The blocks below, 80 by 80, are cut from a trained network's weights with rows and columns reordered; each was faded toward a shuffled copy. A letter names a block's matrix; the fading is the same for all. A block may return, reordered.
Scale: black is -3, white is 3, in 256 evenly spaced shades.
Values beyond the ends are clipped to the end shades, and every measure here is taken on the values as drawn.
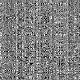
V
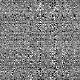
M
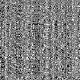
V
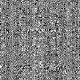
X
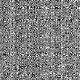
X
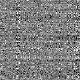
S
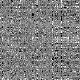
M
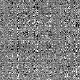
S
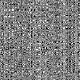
V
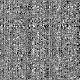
V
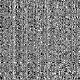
V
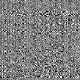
X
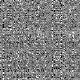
S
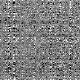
M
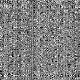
X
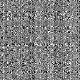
V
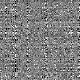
M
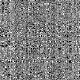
X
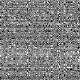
M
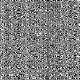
X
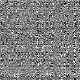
M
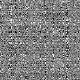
M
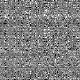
S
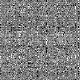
S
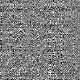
S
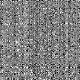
X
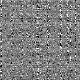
S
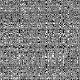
M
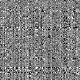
V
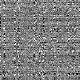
M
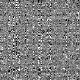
S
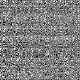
S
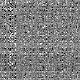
M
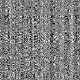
V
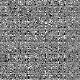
M
